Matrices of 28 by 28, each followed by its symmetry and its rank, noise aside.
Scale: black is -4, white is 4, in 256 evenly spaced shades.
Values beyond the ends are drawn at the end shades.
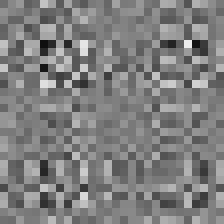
symmetric, rank two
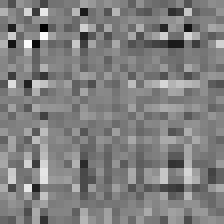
antisymmetric, rank two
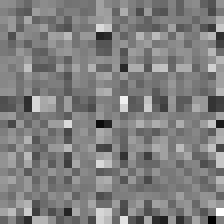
antisymmetric, rank two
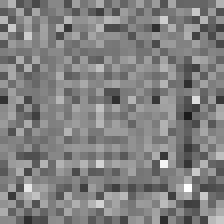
no symmetry, rank four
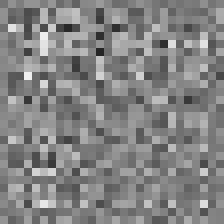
no symmetry, rank three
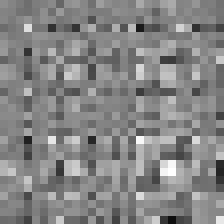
symmetric, rank two
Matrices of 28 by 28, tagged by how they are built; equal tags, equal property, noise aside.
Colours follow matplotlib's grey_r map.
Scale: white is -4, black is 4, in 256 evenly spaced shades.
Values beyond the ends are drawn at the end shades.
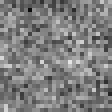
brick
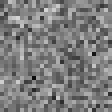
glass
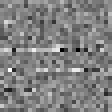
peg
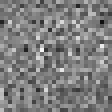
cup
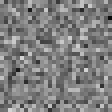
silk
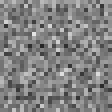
silk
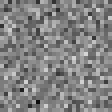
glass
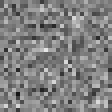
cup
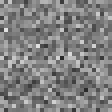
silk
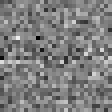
peg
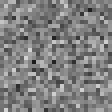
glass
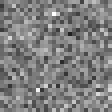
glass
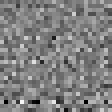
peg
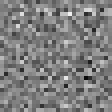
cup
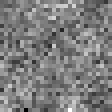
brick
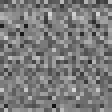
silk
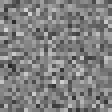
glass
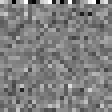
peg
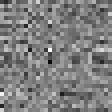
cup
